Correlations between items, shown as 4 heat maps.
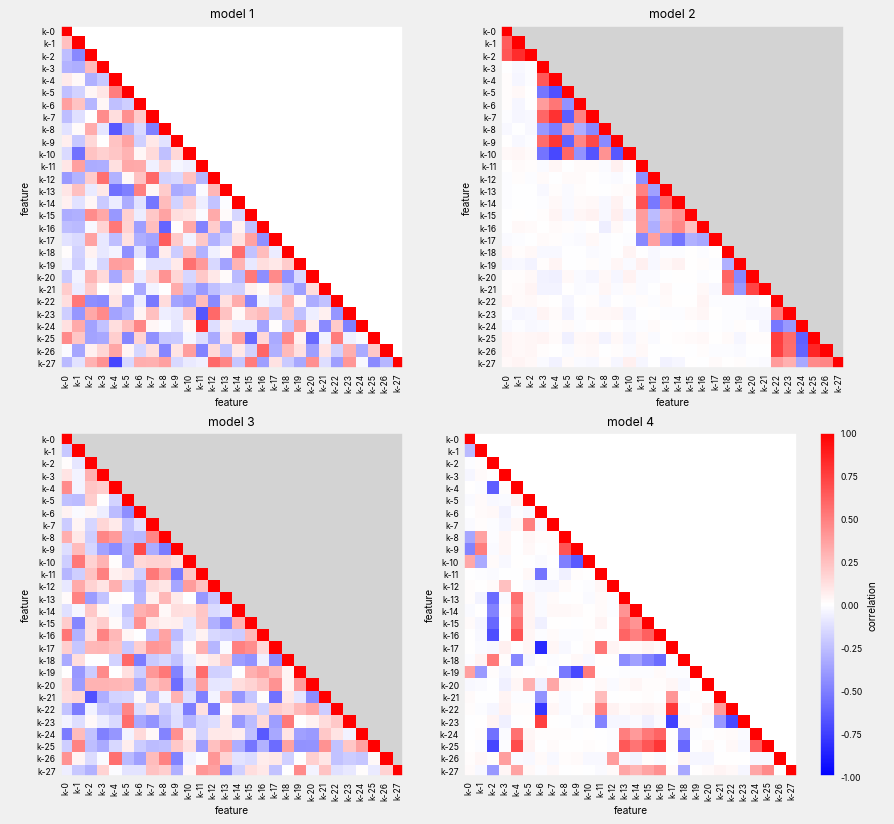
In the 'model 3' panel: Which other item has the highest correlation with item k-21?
k-25
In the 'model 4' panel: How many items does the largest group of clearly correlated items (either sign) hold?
10
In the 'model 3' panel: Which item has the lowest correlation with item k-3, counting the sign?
k-24
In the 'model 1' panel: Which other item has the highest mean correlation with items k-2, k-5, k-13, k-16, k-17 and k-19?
k-10
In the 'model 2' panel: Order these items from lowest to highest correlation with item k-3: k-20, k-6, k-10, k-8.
k-10, k-8, k-20, k-6
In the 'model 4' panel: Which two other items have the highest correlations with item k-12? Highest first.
k-26, k-3
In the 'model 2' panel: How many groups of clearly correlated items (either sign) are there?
5
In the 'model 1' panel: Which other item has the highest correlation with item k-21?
k-9
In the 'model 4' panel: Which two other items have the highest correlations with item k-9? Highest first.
k-8, k-1
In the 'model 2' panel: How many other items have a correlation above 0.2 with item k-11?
4
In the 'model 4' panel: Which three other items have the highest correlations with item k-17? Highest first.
k-22, k-11, k-21
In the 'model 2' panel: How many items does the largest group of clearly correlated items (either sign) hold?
8
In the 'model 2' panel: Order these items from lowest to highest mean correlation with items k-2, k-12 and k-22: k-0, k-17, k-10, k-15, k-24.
k-24, k-15, k-10, k-17, k-0
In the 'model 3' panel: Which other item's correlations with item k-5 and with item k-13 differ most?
k-1
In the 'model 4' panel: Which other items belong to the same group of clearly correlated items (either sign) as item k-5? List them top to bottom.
k-7, k-20
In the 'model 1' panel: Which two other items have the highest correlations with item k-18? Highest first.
k-14, k-25
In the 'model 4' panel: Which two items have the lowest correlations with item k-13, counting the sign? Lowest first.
k-2, k-18
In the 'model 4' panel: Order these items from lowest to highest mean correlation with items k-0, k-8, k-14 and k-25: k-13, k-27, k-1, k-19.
k-19, k-1, k-27, k-13
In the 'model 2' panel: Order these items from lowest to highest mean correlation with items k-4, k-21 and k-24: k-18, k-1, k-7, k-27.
k-27, k-1, k-18, k-7
